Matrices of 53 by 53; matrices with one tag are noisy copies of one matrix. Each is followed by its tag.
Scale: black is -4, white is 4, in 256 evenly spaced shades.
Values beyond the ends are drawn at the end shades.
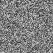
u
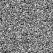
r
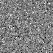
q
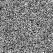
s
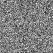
q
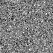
r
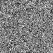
u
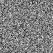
q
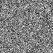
u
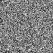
r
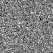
q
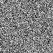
q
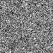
s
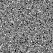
r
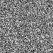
q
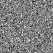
q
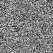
q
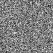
q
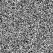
r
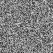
q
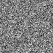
r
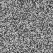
q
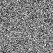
r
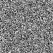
s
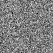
q
